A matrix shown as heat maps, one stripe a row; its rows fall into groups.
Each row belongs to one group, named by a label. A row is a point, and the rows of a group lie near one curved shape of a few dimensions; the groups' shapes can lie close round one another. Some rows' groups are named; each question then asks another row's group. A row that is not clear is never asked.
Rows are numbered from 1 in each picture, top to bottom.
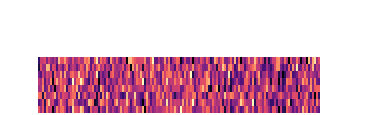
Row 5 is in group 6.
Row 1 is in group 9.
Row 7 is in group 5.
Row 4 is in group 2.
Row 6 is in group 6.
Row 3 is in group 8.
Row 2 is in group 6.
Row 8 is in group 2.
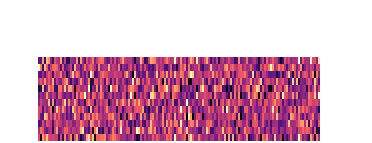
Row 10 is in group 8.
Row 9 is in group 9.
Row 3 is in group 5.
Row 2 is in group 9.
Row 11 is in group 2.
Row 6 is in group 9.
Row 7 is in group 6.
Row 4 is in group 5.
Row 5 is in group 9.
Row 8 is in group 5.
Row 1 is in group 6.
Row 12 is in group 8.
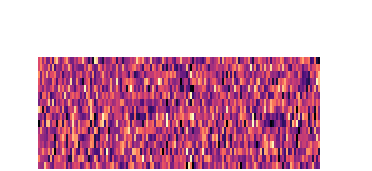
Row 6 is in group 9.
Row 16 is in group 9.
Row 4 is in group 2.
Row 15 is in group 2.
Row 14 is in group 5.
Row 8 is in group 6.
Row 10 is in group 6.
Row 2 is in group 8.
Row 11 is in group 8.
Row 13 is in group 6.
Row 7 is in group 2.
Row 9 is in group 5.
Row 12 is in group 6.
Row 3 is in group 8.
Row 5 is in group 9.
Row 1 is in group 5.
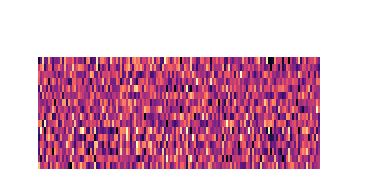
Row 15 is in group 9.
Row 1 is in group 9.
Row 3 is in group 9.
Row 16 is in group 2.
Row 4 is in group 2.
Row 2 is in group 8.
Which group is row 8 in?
2
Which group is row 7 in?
6
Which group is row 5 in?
8
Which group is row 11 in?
8
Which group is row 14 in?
8
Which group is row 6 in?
8
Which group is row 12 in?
5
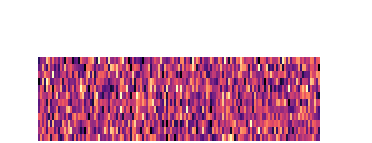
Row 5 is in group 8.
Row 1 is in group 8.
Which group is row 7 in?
9
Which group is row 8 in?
2
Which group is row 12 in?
6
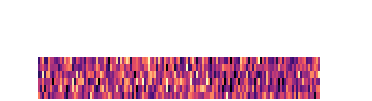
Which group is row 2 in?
2
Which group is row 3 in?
6
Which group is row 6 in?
6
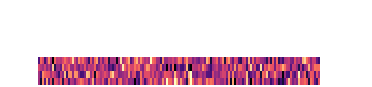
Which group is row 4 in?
8
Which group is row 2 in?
8
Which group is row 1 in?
8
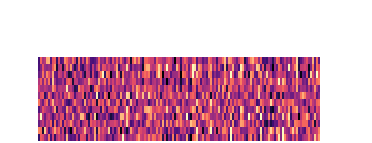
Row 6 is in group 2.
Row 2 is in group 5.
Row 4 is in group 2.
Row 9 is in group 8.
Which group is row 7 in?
2
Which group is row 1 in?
6
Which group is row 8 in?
5
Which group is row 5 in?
5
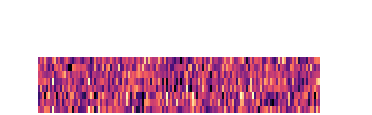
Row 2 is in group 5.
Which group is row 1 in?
2
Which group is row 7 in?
5
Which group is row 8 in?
8
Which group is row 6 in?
5
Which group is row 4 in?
8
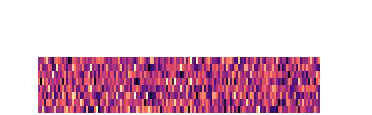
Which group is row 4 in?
8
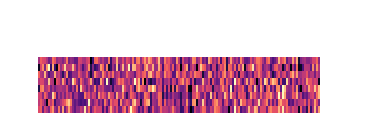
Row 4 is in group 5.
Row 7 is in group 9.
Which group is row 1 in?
5
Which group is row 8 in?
9
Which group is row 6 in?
2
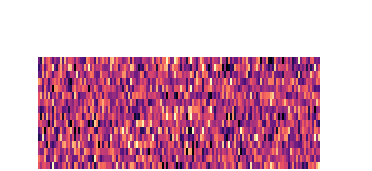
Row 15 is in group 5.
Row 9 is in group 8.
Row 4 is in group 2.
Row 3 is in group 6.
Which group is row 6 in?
6
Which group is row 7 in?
2
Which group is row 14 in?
9
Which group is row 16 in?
8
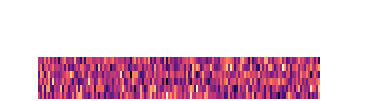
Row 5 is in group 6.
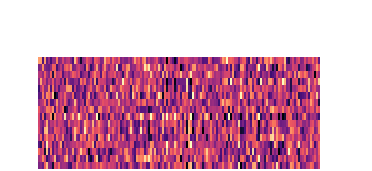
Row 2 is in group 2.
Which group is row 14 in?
8
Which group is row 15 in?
2
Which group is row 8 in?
2
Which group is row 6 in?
5
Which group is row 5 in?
2
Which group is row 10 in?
9
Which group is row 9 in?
8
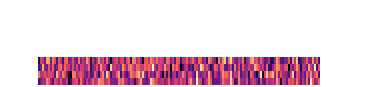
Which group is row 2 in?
9
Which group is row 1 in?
6
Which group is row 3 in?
5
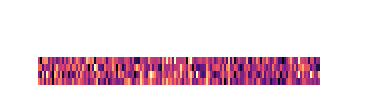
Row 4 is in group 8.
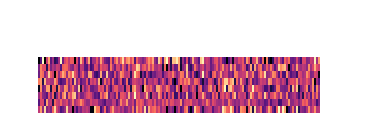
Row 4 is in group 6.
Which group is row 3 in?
5
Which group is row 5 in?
6
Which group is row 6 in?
6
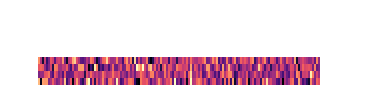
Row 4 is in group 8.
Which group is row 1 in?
6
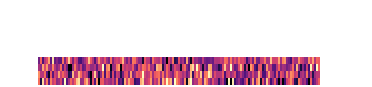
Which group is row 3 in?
2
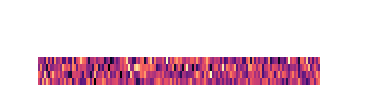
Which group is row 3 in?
2
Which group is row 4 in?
8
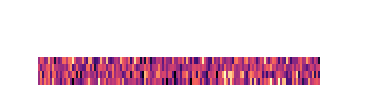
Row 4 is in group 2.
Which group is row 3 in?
6
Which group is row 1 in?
5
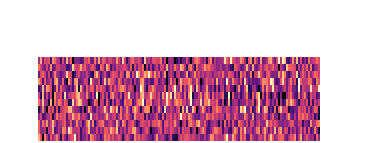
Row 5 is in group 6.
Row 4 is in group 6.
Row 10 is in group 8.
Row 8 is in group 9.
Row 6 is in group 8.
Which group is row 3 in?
2
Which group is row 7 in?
2
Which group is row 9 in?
5
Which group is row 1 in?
2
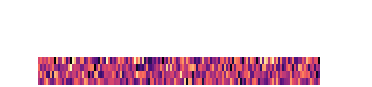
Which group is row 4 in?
9
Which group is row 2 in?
9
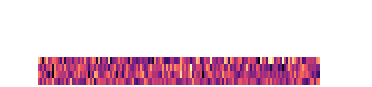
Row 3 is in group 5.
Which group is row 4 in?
8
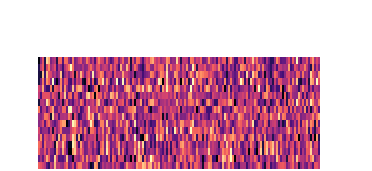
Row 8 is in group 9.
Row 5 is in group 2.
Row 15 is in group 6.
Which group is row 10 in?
5
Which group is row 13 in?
5
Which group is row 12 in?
6
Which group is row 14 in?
5
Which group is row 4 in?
5
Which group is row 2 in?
5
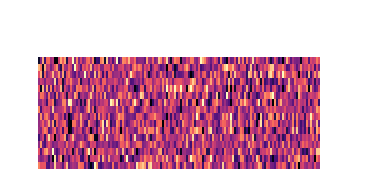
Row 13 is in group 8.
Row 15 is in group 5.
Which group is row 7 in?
9
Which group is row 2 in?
6
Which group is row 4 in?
5
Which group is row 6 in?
6
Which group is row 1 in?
6
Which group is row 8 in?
8
